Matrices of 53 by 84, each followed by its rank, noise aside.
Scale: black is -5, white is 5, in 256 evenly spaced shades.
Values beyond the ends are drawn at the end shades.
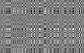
one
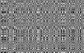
two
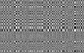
one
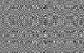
three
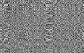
four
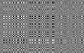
one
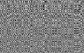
four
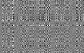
three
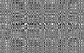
three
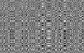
three
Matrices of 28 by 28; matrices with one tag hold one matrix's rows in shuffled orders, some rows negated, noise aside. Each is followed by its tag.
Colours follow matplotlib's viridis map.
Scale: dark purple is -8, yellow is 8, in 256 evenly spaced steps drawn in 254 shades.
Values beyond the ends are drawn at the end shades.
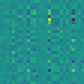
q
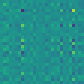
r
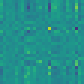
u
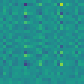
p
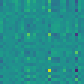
u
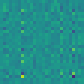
r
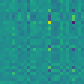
q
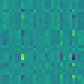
r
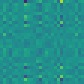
p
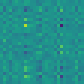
p
